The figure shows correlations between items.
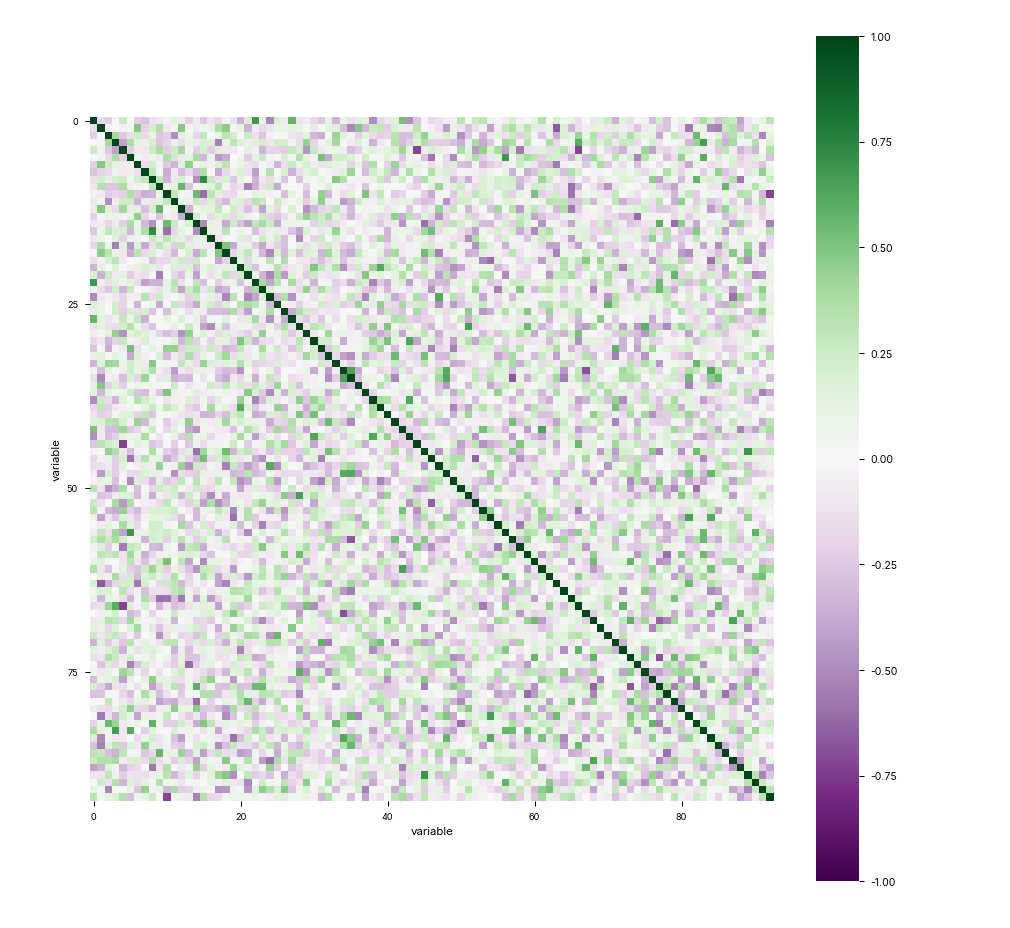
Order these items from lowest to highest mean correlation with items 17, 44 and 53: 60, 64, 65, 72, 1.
65, 72, 64, 60, 1
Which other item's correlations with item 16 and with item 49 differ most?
39
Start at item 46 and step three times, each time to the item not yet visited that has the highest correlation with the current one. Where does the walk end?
82
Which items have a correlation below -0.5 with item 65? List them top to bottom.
9, 10, 12
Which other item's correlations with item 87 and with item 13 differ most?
60
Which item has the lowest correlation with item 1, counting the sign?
63
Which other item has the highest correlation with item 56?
5
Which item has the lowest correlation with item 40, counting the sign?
76
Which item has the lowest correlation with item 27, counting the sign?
24
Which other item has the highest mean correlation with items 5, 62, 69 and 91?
56
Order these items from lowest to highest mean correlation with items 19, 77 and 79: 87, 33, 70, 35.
33, 87, 35, 70
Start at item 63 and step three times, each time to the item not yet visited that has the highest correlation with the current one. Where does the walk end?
84
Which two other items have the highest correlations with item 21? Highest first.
79, 37
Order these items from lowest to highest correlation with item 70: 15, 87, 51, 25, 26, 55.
51, 26, 55, 15, 87, 25
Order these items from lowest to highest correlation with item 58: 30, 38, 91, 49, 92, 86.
92, 30, 86, 49, 38, 91
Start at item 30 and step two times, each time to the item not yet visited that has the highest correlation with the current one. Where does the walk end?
38
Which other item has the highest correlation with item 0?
22
